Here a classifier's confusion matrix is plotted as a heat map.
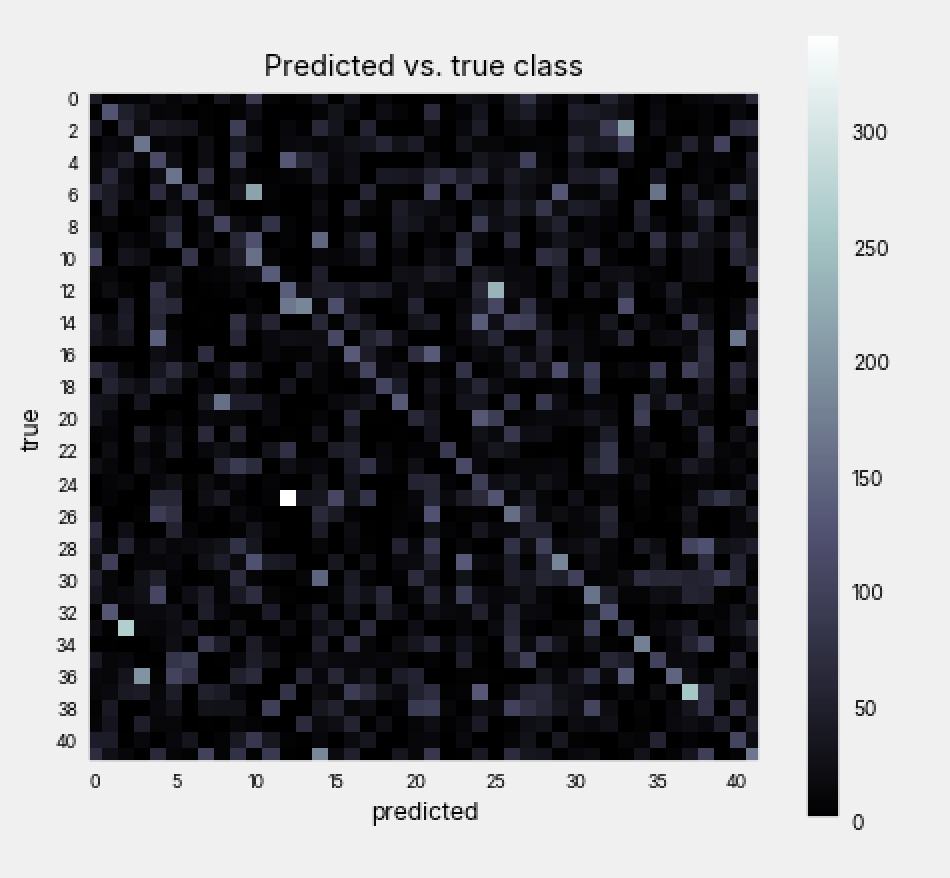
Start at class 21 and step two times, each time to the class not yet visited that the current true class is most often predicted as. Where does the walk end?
4
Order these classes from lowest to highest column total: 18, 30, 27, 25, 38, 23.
18, 30, 25, 23, 27, 38
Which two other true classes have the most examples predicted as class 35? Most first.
6, 17
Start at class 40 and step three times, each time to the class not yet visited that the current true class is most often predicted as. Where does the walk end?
27
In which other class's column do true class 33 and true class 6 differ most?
2
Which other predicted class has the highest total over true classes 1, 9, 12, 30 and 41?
14
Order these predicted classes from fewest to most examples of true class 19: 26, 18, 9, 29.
18, 29, 9, 26
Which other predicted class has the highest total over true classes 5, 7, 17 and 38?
31
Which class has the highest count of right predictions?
37
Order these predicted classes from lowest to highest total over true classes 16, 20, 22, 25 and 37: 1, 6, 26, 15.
6, 1, 26, 15
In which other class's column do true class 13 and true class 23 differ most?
12
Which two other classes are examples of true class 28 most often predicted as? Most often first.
38, 37
